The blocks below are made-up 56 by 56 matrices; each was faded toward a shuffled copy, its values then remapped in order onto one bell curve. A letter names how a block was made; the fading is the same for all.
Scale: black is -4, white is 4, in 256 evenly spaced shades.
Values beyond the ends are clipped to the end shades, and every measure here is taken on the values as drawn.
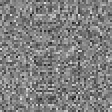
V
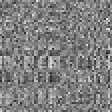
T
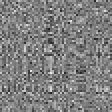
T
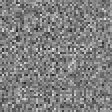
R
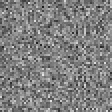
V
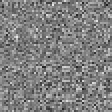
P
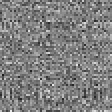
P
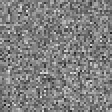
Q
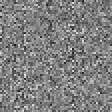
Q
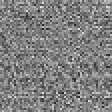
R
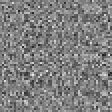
P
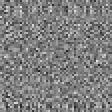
T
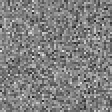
Q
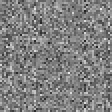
Q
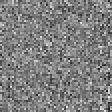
Q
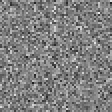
Q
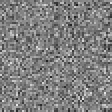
V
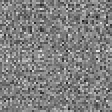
V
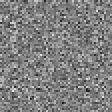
V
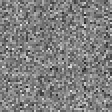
Q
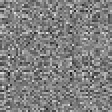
P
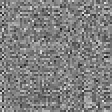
R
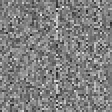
Q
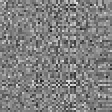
T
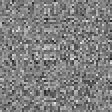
P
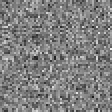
R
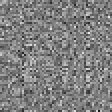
P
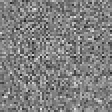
P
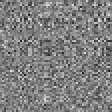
P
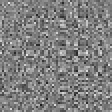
T
